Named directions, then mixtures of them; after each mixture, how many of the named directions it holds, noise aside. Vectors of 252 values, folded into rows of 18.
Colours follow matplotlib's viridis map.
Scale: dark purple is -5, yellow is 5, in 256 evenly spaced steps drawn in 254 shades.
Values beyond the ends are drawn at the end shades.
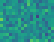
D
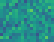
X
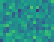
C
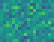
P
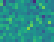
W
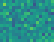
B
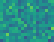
four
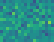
four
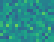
two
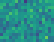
one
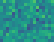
two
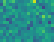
one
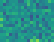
one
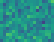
one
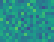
three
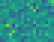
three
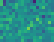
one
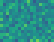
four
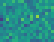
two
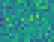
one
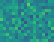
two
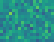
four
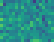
two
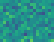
one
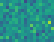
three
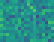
two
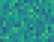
two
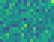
four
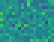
three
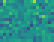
one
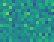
one
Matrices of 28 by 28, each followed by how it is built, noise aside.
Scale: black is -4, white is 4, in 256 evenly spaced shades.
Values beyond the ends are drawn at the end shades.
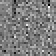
uneven columns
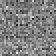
blocks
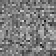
blocks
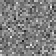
noise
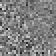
lower triangular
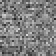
blocks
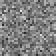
blocks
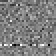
uneven rows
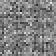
blocks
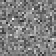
noise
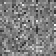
uneven columns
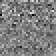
uneven rows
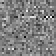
uneven rows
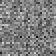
blocks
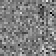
uneven columns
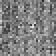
blocks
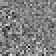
lower triangular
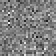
low rank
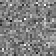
uneven rows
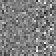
uneven columns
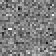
uneven rows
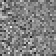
lower triangular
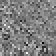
lower triangular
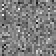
uneven columns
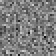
blocks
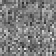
blocks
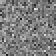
noise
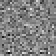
low rank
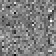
uneven columns
